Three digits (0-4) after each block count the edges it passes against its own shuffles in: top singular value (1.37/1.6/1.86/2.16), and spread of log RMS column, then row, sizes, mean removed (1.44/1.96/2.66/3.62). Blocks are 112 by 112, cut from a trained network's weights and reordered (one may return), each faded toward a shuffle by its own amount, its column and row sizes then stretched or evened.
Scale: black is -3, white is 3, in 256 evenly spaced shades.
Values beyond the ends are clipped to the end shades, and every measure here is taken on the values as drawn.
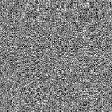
3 2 1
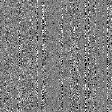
2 4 0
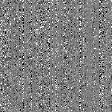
0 4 1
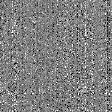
1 3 1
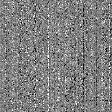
3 3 0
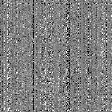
3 4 2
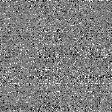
0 2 3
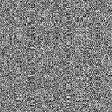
4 1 1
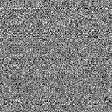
4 0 2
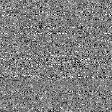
0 0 4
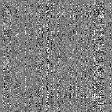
3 4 2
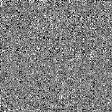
0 2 3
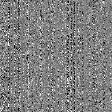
1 4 0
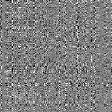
4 4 2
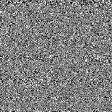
2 0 3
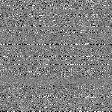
1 1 4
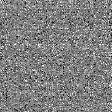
1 2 0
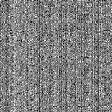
4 0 2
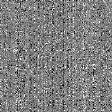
2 3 2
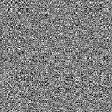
4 2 2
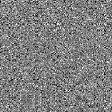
3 1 2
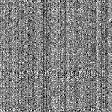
4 0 2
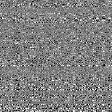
3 1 4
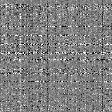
3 1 4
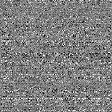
2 1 3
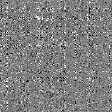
1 3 3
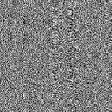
4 2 0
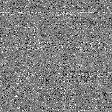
0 0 2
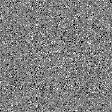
0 2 2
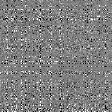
2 4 4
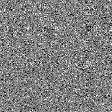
2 1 1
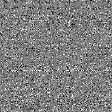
1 2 2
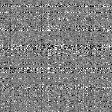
2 1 4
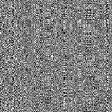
4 3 0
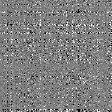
1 3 4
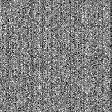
3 0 0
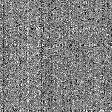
2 1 1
